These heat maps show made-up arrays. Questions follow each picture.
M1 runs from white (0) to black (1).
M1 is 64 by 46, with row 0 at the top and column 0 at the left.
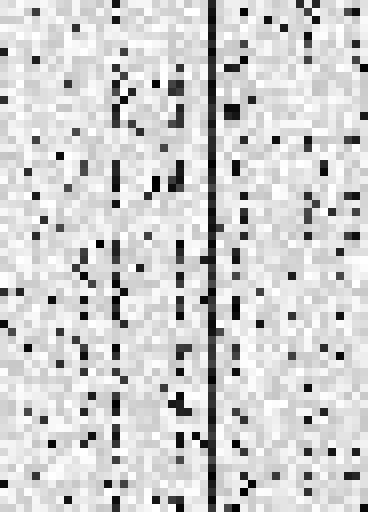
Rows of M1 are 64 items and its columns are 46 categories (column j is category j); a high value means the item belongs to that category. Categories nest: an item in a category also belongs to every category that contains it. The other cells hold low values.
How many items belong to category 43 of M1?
5
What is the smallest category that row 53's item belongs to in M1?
14
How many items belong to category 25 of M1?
3
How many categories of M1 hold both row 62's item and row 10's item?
6
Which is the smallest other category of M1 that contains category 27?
7
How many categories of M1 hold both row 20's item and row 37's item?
5
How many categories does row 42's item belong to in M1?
2
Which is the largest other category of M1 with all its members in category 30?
44
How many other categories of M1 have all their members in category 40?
2
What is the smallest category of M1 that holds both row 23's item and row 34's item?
22
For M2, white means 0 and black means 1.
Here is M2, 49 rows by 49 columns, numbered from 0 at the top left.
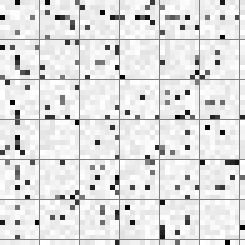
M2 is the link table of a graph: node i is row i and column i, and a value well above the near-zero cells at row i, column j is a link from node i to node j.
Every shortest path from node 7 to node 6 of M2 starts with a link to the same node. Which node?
node 44
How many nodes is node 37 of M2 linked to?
9
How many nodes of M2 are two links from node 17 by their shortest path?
9
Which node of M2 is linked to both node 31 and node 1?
node 29
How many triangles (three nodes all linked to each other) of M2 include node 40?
0
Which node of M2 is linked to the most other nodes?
node 3
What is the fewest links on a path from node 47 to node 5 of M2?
4
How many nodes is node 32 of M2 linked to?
9
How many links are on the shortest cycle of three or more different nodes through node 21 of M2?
3
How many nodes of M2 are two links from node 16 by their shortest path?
7
